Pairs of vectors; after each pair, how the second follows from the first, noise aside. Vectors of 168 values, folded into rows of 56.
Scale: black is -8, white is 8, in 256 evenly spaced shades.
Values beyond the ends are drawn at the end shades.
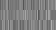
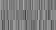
negated.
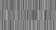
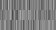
reversed, negated.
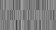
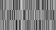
scaled up.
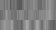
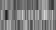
wrapped around, negated, scaled up.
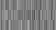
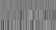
wrapped around, partly zeroed.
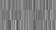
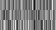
scaled up.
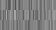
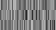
wrapped around, scaled up.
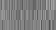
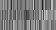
wrapped around, scaled up.
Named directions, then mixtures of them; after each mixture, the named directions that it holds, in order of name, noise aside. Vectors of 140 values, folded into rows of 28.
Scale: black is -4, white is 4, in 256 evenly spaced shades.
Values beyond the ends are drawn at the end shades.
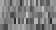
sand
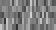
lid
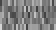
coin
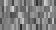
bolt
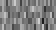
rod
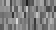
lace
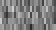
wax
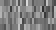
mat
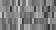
mat.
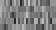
sand.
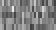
lid, sand, wax.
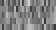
mat, rod, wax.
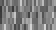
mat, sand, wax.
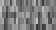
sand, wax.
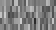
bolt, mat, rod.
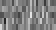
lid.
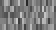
bolt, lace, mat.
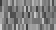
coin.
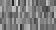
bolt, lid, mat.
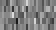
bolt, lace.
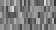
bolt, rod, wax.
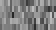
lace, rod.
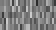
bolt, lid, mat.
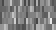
sand.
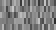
bolt, rod, wax.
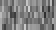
coin, mat, sand.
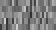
lid.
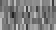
coin.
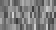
lace, rod, wax.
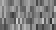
bolt, mat, sand.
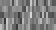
lid.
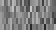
rod, wax.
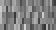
mat, sand, wax.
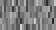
bolt, mat.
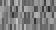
coin, lace, mat.
